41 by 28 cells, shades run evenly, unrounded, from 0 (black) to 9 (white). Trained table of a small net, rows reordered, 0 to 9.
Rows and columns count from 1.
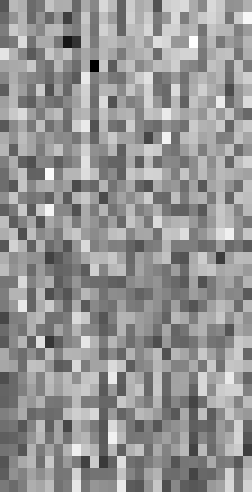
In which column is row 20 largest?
26
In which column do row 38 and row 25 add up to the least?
28
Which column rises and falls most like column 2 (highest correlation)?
17
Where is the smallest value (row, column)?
6, 11
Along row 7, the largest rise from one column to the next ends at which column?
10
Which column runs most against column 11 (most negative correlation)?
12
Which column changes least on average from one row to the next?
22
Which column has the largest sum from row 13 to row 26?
25
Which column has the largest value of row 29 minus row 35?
5
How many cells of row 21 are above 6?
5
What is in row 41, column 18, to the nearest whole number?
7
